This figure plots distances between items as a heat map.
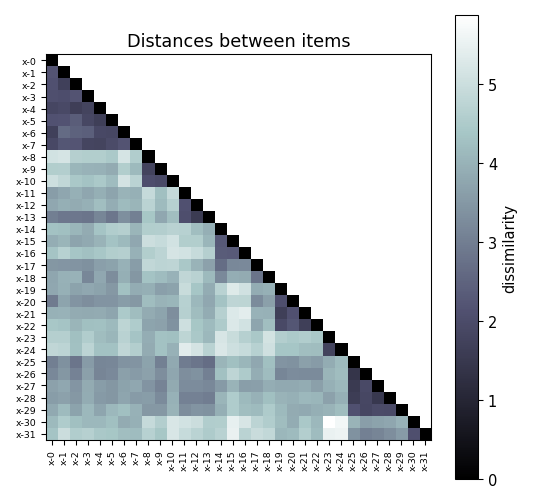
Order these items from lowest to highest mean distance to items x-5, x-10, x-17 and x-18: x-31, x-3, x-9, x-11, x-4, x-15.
x-3, x-4, x-9, x-15, x-11, x-31
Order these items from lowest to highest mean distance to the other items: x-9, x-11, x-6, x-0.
x-0, x-6, x-9, x-11
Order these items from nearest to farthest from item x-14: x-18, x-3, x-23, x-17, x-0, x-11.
x-17, x-18, x-3, x-0, x-11, x-23
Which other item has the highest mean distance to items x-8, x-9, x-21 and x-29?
x-15
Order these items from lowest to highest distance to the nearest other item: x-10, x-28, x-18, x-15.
x-28, x-10, x-15, x-18
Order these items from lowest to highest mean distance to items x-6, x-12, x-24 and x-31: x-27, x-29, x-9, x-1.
x-27, x-29, x-1, x-9
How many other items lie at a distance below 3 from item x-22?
3
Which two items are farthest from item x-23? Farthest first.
x-30, x-31
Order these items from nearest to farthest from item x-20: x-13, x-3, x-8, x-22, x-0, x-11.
x-22, x-0, x-3, x-13, x-8, x-11
